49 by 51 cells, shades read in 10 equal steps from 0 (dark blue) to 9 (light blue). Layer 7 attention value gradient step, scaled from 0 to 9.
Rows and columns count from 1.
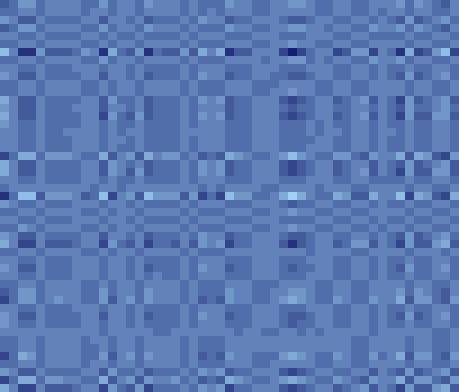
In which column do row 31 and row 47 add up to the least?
33
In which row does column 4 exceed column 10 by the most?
25
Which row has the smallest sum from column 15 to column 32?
7
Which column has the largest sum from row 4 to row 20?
1
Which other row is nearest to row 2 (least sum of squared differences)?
46
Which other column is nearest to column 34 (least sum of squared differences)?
47
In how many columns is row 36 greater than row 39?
26
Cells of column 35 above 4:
29
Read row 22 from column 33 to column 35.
2 3 4
